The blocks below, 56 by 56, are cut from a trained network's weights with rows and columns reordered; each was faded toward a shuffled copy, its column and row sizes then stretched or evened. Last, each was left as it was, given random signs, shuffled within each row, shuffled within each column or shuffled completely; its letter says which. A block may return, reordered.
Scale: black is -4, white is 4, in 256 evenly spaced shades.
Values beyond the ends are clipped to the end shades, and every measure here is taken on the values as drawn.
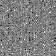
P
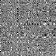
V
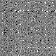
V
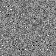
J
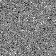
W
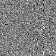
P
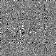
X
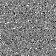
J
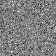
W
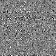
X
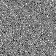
W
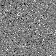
W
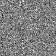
P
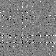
V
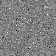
W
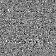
J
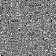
V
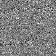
J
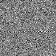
J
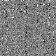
X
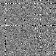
X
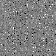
P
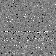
J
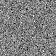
W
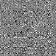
V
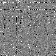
X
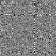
V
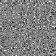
V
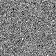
W
